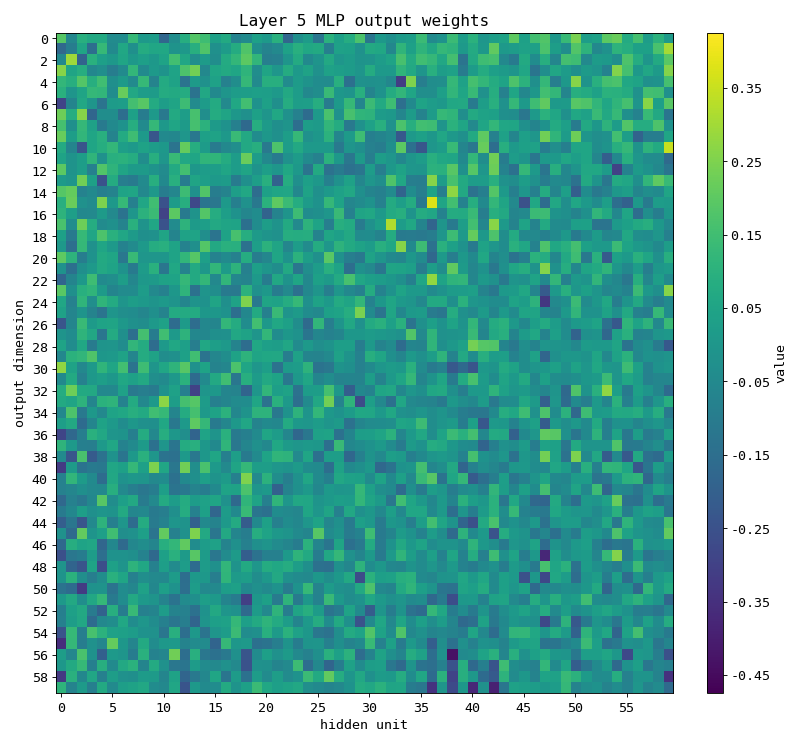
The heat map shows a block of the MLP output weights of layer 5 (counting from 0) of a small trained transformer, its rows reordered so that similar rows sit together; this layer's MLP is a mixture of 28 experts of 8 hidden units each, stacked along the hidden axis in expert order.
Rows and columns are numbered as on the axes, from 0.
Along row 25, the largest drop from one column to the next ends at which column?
30
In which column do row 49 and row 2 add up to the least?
29
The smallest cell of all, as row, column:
56, 38
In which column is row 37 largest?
54
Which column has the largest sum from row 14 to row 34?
12
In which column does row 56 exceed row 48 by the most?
2
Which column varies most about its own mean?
0
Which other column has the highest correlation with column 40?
42
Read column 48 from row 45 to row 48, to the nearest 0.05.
-0.15 0 0.05 0.05
